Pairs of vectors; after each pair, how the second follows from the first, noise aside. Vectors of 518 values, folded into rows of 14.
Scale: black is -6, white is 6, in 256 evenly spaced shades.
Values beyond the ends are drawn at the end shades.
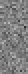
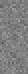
negated, shrunk.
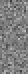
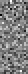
negated, scaled up.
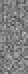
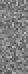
sign-scrambled.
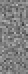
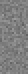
shrunk.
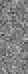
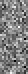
reversed, scaled up.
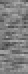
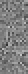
sign-scrambled.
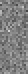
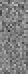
negated.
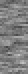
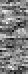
reversed, scaled up.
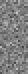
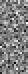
scaled up.
